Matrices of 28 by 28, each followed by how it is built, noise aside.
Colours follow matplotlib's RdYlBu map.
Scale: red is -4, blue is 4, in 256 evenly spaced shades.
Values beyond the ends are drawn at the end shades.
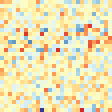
uneven rows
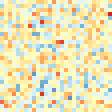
blocks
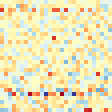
uneven rows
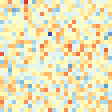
noise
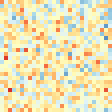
noise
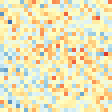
Toeplitz
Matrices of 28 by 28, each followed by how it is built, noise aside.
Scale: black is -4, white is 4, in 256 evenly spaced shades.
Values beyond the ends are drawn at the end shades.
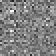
low rank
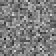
noise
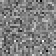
noise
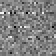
uneven rows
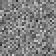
noise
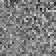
upper triangular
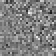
upper triangular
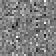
uneven columns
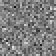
noise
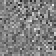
upper triangular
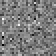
uneven columns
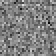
noise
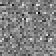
uneven rows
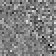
upper triangular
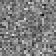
noise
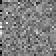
uneven columns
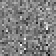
uneven columns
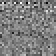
uneven rows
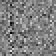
uneven columns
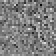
upper triangular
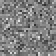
noise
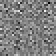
low rank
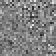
upper triangular
